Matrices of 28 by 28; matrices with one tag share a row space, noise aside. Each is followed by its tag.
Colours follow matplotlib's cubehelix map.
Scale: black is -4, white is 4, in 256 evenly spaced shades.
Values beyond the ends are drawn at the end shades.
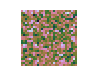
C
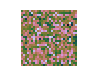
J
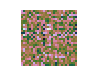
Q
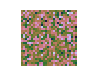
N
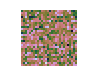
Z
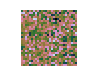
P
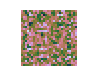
N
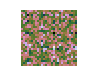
N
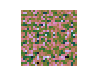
C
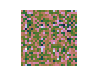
N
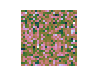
C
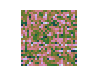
Z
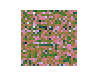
J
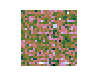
P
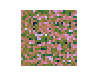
J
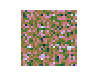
N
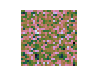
C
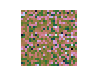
P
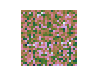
J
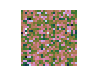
N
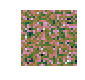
N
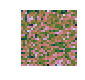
Z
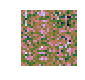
N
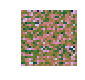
C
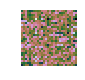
Z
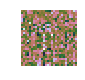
Q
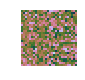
P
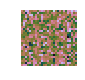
N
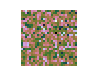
Q
